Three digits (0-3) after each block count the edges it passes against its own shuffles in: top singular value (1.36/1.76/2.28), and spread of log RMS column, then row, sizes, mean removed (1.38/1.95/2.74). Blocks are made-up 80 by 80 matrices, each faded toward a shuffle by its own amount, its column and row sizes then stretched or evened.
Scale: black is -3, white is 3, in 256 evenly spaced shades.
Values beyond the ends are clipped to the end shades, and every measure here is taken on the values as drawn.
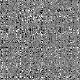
2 3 2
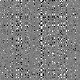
3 3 2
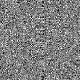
2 1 0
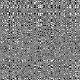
3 3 3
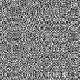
3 0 0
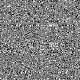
2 0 2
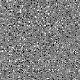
2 1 1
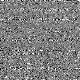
0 0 3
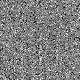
1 0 0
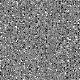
1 2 0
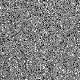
1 1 0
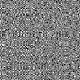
3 1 1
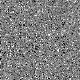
0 1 1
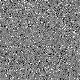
1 0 1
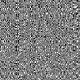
3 2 1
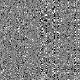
2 3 0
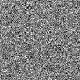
2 1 0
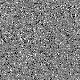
1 0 1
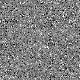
0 1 1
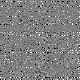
1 1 3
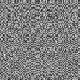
3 0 0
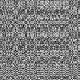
3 0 1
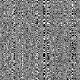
3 3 1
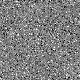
1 0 1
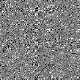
2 2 2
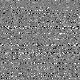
1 0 3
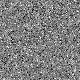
0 0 0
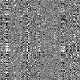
3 3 1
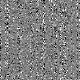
1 3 0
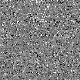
0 1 2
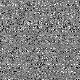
0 0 3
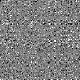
2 2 2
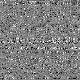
2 0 3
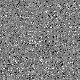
1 0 2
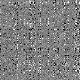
2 3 2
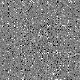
1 2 1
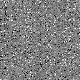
1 2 0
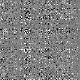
1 3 3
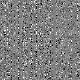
0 3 1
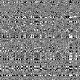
3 2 3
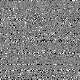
1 0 3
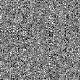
2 2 0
